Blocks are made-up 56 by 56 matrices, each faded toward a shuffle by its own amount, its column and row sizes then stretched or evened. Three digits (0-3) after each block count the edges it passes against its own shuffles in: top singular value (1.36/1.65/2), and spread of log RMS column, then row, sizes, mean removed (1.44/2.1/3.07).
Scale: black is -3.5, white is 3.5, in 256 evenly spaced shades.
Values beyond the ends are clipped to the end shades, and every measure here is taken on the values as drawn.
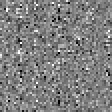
0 2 0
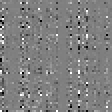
1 3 2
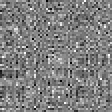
3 1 0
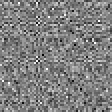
3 0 1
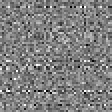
3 0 2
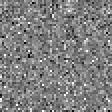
1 1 0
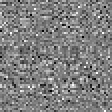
3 0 1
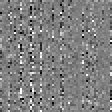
2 3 0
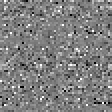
2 0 2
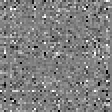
0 2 2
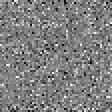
0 1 1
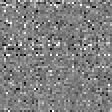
1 1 2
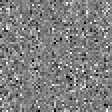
0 2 0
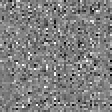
1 2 1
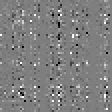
1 3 2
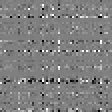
2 2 3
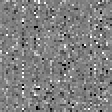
1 2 0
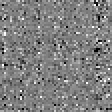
0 2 2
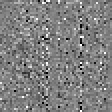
1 2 1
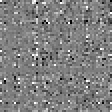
0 2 2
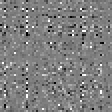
3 2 2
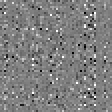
2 2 1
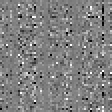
1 3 1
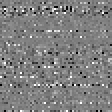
1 0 3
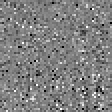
1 1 1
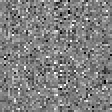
2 1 0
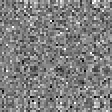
3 1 1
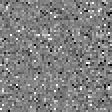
0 1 1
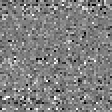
2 0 2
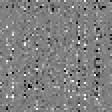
1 2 1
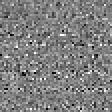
1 0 2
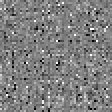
0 2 1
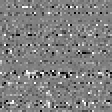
0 0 3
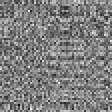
3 0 0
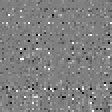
1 1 2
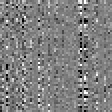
3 3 0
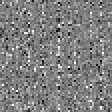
1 2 0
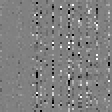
2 3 0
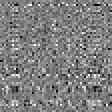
3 1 2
